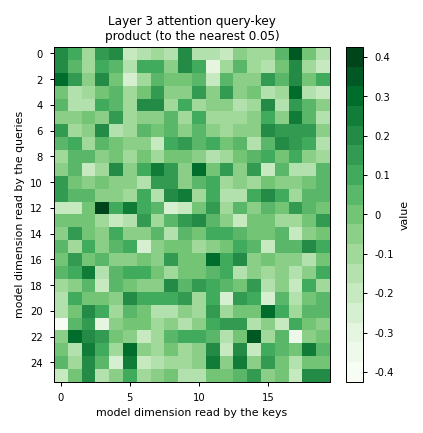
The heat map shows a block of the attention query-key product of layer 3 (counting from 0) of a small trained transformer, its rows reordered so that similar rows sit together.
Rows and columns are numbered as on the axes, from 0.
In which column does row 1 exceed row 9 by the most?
17
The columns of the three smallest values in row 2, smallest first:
5, 11, 6
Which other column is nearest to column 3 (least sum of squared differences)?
16
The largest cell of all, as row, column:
12, 3
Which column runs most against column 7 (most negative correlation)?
2
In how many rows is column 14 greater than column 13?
11
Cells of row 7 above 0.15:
1
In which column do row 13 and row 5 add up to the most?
10
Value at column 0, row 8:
-0.1
